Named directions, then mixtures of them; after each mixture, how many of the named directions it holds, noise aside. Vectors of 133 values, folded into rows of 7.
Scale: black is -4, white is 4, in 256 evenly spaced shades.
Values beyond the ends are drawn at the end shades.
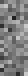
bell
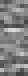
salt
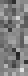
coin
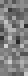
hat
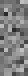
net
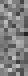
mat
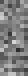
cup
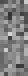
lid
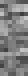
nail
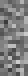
one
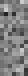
one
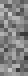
two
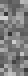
three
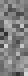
two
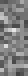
three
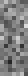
one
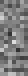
one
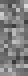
four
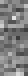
two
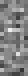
four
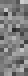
one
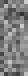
three
